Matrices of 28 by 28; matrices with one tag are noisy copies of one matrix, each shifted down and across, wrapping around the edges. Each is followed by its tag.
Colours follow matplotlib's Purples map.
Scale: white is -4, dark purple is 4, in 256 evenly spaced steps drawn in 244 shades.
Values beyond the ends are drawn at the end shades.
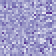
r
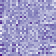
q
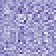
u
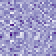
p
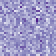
p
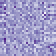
r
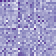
q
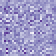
u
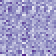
p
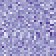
p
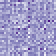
q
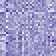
q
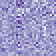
u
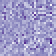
r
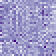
q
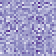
u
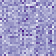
q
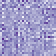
q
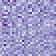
u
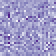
r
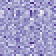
p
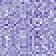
u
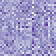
q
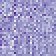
q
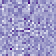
r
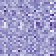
p
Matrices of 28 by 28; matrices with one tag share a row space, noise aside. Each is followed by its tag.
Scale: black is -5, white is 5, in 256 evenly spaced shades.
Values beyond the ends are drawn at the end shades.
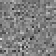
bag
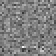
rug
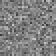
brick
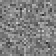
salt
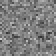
salt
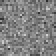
brick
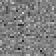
bag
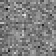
brick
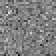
brick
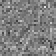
rug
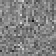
bag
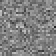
salt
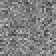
brick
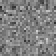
salt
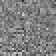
bag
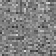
salt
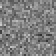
salt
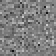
bag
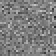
rug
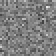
brick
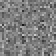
rug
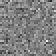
brick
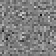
rug
